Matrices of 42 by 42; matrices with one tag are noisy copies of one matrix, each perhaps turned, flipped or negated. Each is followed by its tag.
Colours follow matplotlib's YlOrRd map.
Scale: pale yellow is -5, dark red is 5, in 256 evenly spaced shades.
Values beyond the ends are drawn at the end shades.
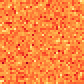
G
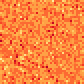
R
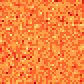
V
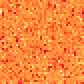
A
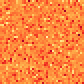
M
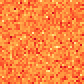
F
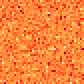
F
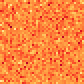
G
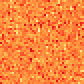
M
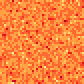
A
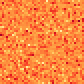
R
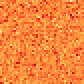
A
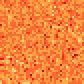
V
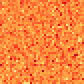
V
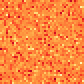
F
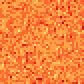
V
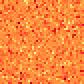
R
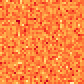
A
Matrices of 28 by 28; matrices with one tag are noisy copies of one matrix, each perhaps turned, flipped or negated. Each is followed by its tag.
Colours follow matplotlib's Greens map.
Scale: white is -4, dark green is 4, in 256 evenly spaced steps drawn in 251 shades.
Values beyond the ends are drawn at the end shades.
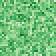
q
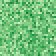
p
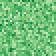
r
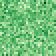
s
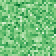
r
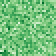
p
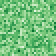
r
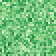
s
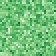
p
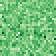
q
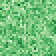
r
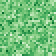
r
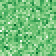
r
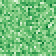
p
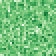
q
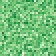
r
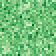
s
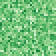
r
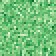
r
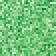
s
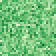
q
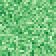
r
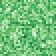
q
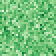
s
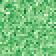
r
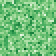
q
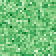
r
